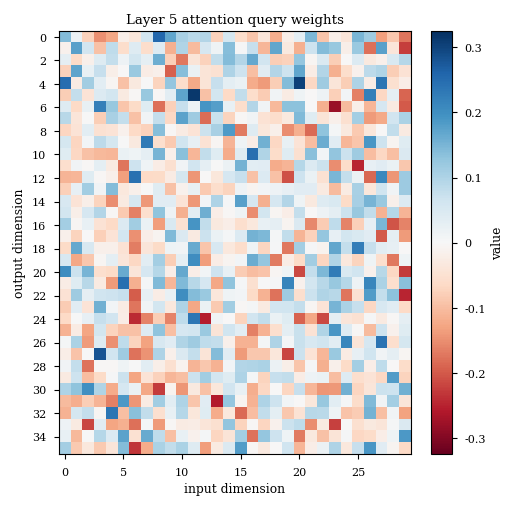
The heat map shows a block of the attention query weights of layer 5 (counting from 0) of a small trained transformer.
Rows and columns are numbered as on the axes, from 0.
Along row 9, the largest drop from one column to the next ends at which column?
8
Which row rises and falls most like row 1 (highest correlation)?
20
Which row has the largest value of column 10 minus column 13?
31
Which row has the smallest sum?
33
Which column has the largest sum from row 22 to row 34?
3
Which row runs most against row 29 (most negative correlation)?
12
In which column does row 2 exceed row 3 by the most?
16
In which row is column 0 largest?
4
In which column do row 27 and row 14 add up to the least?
7
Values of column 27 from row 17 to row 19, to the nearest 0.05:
-0.2 0.05 -0.05
